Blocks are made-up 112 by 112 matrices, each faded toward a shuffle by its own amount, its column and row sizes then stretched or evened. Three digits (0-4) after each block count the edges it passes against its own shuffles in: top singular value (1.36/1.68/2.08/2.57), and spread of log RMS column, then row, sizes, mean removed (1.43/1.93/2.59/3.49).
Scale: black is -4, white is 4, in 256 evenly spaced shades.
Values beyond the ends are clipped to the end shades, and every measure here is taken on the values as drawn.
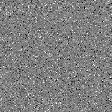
3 0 0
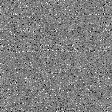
1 0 2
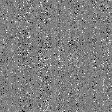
0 3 1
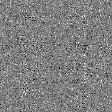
2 2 2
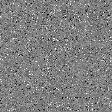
0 1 2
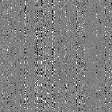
4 4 1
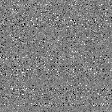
0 1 3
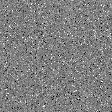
0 1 0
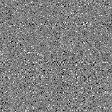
3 1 2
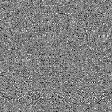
3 0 2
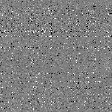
1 2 3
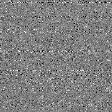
1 1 3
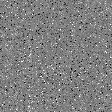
0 1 0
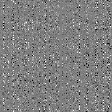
0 4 2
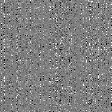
3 4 1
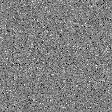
0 0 1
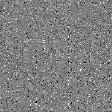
1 3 0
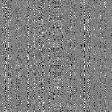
4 4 1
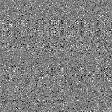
3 0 2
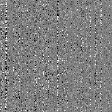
2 4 0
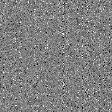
0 3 0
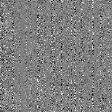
1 4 2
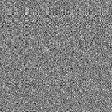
4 0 2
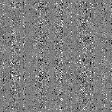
1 4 2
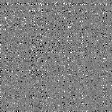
0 3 3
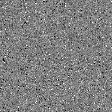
1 2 0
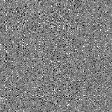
3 2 1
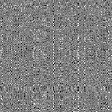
4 3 2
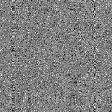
3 2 0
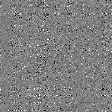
2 3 2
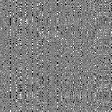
4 4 0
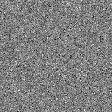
2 0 0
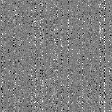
3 4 1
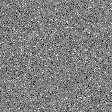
0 0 0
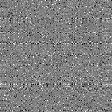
4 0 2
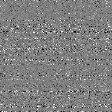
0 1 4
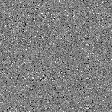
2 0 1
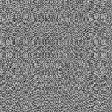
4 2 0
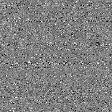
1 0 3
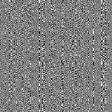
4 4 1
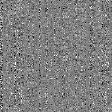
1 4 1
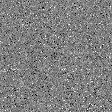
0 0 1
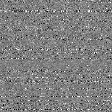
2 0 4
